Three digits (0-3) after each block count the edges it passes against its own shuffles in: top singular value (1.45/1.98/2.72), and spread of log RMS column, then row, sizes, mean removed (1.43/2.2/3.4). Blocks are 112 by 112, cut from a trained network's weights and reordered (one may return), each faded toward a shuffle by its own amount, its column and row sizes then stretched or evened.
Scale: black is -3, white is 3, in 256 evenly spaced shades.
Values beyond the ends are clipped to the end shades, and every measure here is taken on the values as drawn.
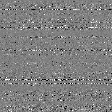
1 1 3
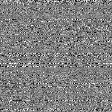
0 0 3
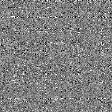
0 2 2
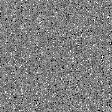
0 2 0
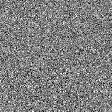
1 0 1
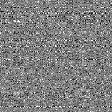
2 0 2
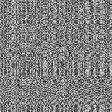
3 0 1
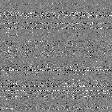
1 1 3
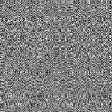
3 2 2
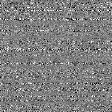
0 1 3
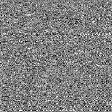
2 0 2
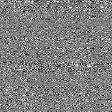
0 1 3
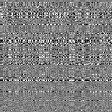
3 0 3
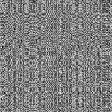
3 1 0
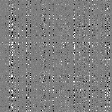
1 3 2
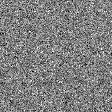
0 0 1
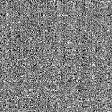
1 0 2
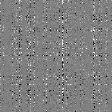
1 3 2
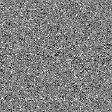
0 1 1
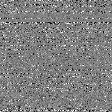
0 0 3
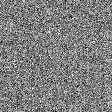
0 0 0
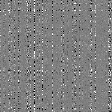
2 3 1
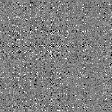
1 2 2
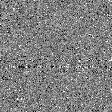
1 0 1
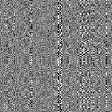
3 3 0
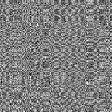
3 1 0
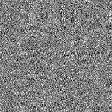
2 1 0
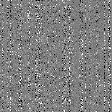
0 3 1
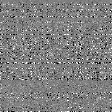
0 2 3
